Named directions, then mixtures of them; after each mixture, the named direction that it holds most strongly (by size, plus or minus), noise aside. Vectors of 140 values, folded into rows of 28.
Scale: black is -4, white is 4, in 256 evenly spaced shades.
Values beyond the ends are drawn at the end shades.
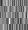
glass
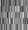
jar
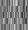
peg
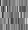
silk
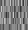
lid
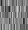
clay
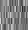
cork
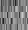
jar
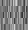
peg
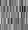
cork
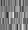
jar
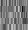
cork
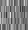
cork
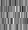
jar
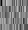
clay
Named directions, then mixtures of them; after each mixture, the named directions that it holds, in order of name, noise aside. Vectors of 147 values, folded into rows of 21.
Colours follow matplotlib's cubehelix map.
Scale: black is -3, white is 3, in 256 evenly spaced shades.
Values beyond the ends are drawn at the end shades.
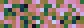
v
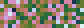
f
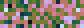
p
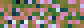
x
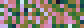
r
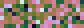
r, v.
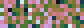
r, v.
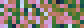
r.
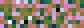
x.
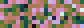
f, v.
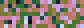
p, x.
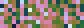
f, r.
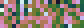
f, r.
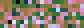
x.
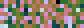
p, r.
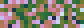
f, v.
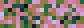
v.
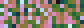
r.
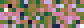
f, p.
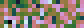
p, x.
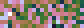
f, r.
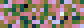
f, v.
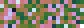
f.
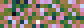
v, x.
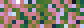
f, x.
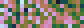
r.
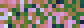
f, r.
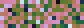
r, v.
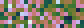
p.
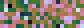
p.
